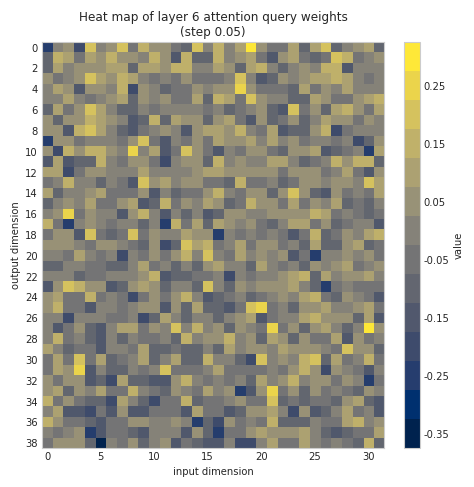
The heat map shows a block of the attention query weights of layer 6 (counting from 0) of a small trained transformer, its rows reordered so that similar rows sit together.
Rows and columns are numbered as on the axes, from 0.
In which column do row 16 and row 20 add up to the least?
7
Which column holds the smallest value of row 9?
0
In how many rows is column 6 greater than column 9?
15
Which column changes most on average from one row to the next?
30
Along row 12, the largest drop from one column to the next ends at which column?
2
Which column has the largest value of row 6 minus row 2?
28
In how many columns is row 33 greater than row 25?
12
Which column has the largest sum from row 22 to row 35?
21
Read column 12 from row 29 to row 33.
-0.05 0.1 -0.05 0.05 0.05
